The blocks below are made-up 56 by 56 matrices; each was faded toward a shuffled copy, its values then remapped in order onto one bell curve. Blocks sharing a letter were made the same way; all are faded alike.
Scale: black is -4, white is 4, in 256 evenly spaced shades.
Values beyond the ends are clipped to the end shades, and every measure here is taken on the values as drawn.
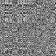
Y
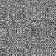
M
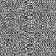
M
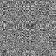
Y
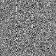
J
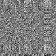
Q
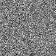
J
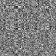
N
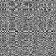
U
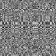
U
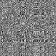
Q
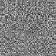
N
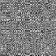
N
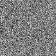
J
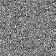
J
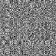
Q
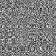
Y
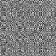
U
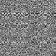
N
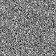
J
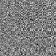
M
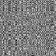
U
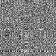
N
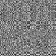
U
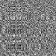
Y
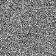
J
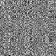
Q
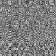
Y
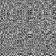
Y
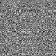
N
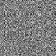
M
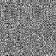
Q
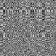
U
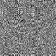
Q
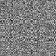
Y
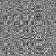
U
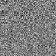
N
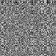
Y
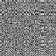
U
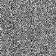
J
